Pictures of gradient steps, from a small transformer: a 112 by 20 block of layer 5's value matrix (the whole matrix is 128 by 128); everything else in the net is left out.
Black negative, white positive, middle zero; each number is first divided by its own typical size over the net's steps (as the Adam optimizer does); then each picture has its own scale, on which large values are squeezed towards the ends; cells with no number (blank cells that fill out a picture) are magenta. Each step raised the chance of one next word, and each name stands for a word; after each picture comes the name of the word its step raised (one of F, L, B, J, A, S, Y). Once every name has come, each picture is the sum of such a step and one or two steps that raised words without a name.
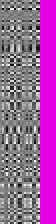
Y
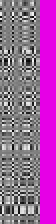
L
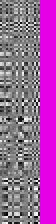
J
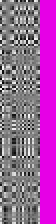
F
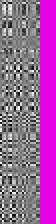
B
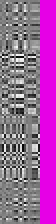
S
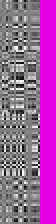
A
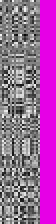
F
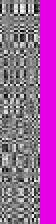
S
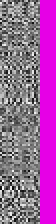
J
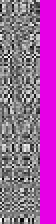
S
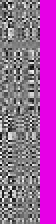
B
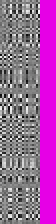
S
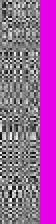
B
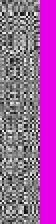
L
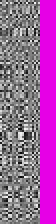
B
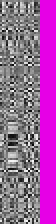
Y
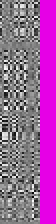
B
